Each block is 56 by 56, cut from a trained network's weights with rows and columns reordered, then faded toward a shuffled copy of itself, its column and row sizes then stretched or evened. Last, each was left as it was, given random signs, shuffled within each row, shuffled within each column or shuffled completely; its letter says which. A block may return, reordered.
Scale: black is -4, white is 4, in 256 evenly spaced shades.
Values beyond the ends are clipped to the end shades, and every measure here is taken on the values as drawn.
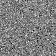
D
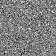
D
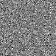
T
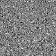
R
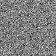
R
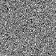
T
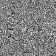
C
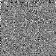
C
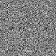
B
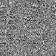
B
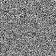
R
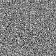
R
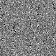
T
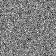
D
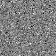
R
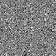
B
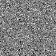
C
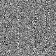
T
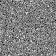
D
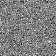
R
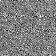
R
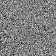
T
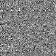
C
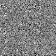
C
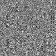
B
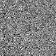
C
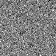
D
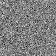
D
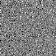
C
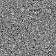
T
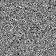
R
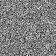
D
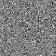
C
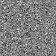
T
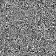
C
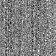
T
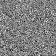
R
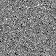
D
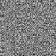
B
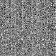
B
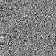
B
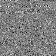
R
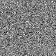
R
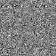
C
